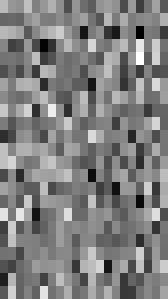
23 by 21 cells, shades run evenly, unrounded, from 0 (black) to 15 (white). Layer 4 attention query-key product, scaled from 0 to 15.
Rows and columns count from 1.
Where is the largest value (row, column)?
5, 18
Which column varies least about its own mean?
10
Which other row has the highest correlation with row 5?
7
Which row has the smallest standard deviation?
2
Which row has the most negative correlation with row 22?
8
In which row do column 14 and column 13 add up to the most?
6
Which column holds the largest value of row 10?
20
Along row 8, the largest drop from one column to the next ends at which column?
12
